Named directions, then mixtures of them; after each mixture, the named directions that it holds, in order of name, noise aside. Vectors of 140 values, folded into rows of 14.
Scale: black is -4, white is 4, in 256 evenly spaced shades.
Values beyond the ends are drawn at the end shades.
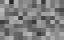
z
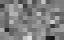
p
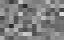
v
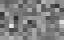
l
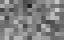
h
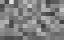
h, l, z.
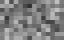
h.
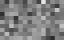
l, p, z.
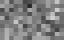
h.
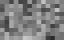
h, l, p.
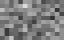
h, v, z.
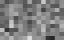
l, p.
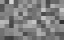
h, l, z.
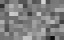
p, z.
